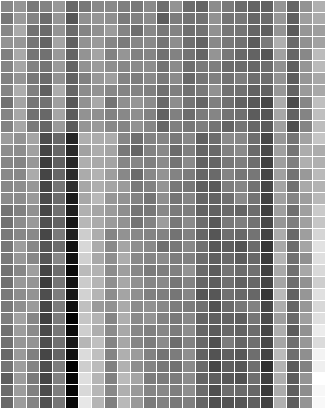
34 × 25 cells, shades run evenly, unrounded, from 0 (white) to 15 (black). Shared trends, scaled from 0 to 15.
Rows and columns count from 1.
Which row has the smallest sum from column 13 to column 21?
7
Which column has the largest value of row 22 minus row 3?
6
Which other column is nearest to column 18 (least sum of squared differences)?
19
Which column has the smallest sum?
25
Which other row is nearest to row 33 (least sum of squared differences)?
28
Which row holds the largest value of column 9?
9
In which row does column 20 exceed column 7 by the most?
34
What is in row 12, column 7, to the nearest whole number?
5
